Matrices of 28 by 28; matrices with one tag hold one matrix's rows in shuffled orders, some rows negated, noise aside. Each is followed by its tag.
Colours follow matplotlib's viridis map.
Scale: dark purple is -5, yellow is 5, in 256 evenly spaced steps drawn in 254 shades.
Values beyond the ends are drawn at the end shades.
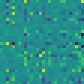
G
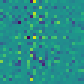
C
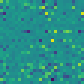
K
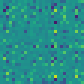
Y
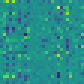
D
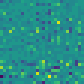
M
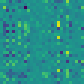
D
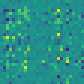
D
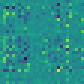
D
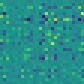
K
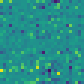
M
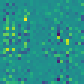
D
